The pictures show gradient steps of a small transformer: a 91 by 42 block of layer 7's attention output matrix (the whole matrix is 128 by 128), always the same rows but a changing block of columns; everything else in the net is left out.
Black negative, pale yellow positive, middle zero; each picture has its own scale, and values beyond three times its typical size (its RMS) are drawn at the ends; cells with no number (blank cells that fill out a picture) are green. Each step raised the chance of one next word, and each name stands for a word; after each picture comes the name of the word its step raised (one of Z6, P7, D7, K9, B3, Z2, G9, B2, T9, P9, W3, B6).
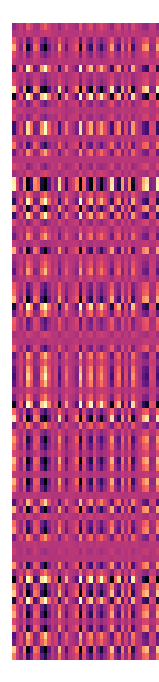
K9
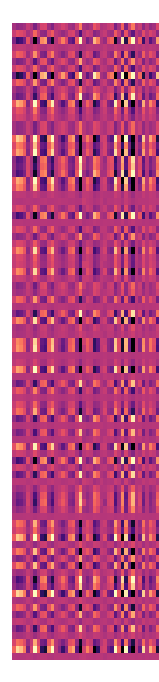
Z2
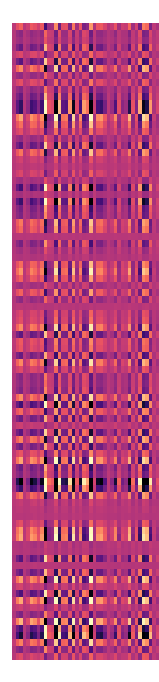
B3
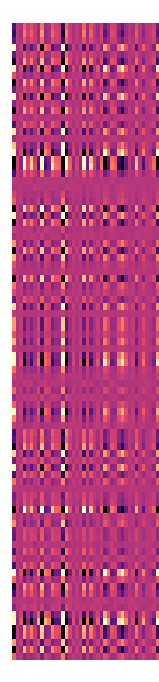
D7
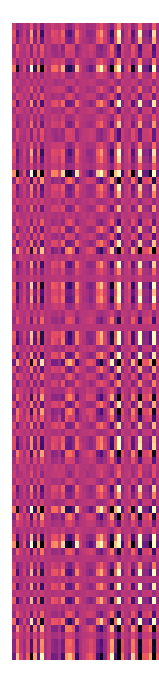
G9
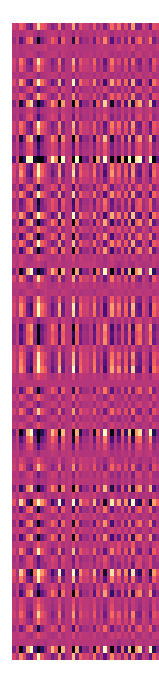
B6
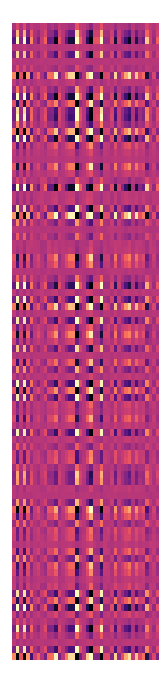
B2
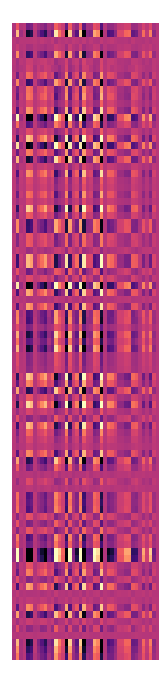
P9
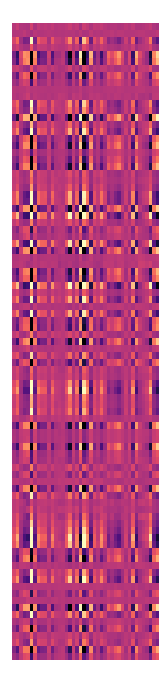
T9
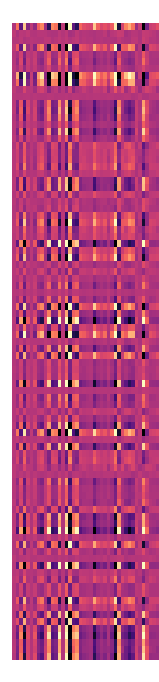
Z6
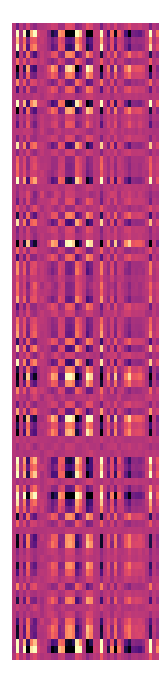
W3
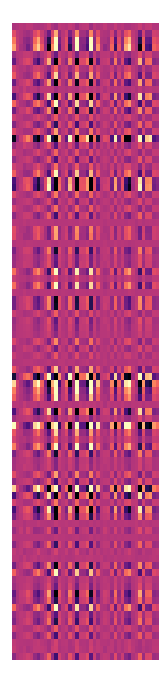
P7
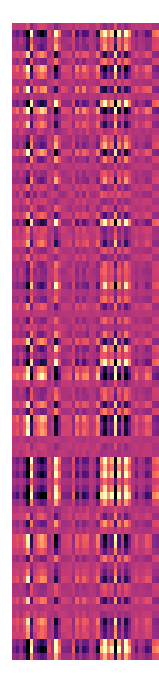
W3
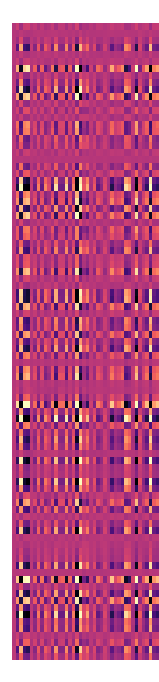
K9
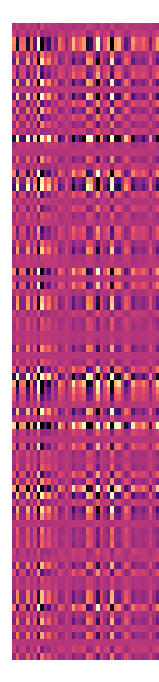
P7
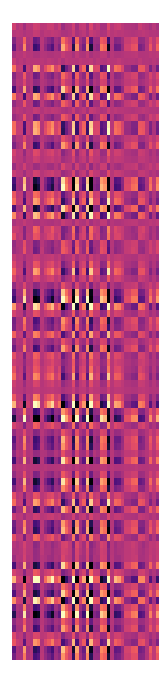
K9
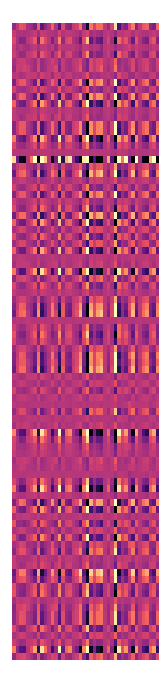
B6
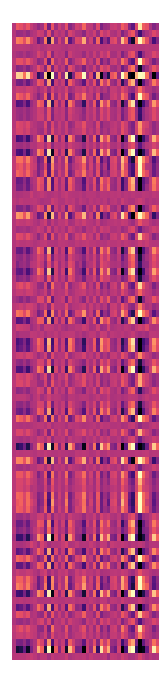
Z2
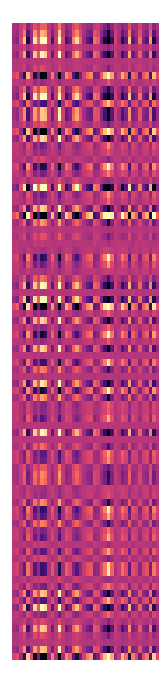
B2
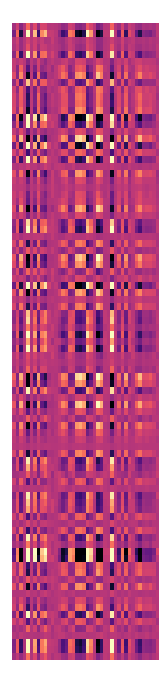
P9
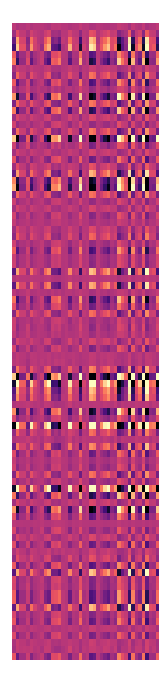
P7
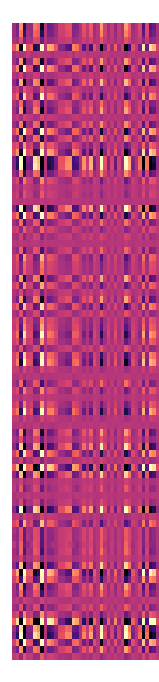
D7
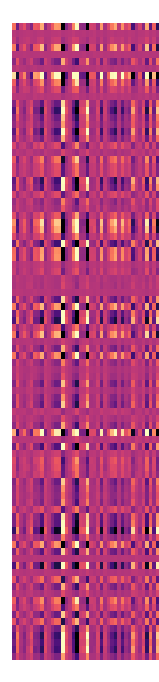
Z6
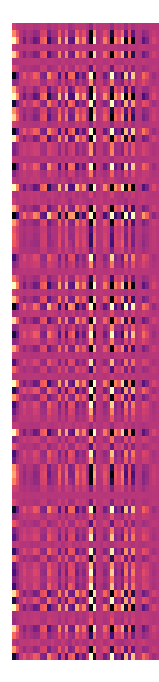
B2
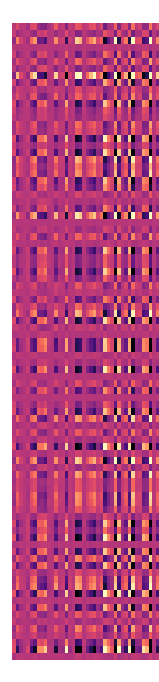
Z2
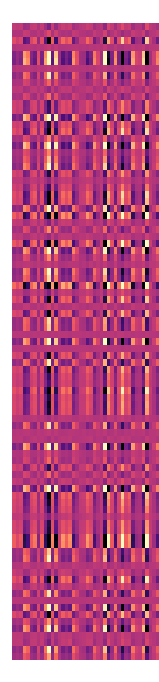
T9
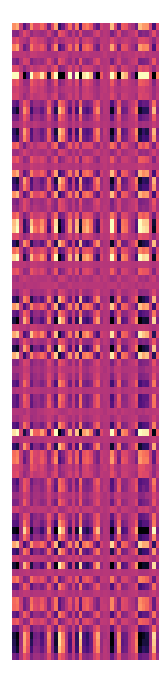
Z6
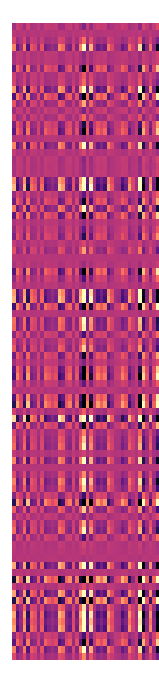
K9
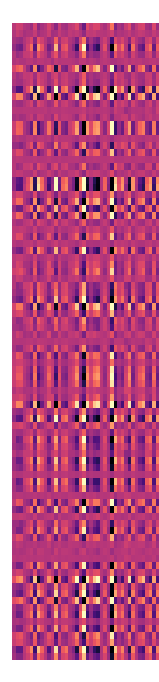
K9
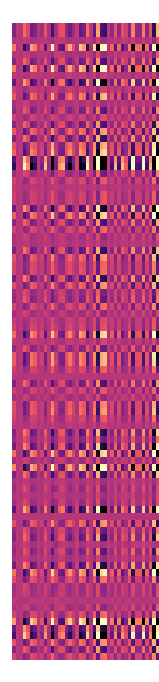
D7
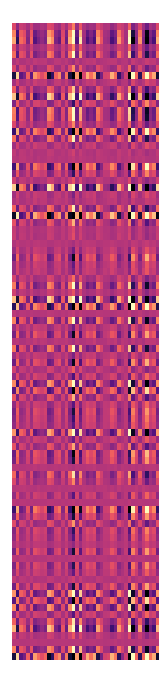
B2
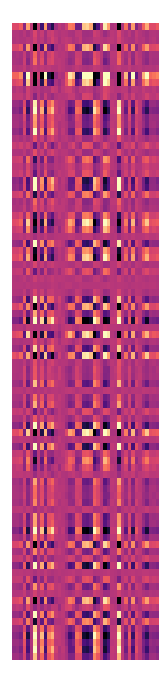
Z6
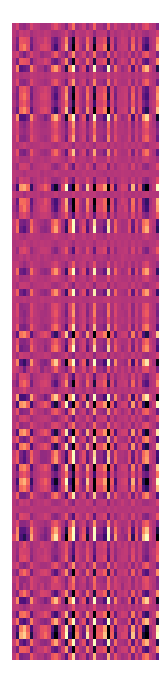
B3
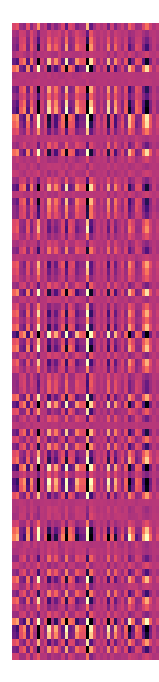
B3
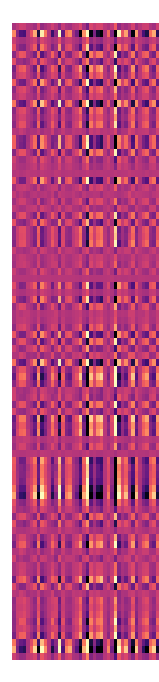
W3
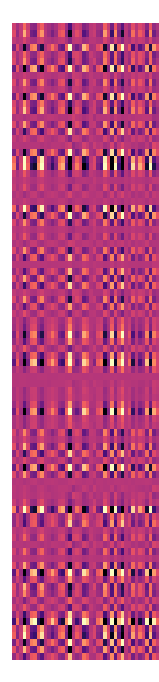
D7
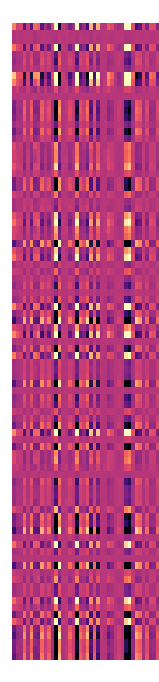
Z6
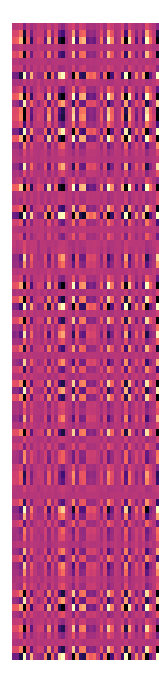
B2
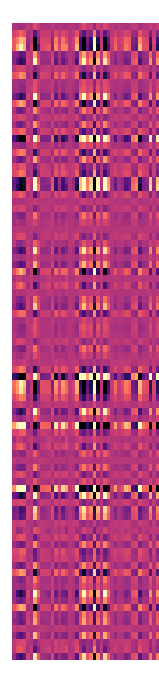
P7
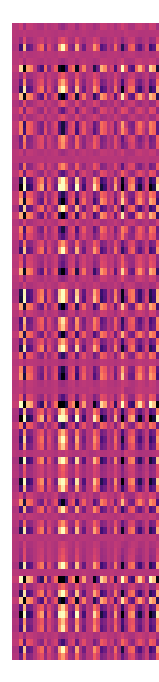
K9
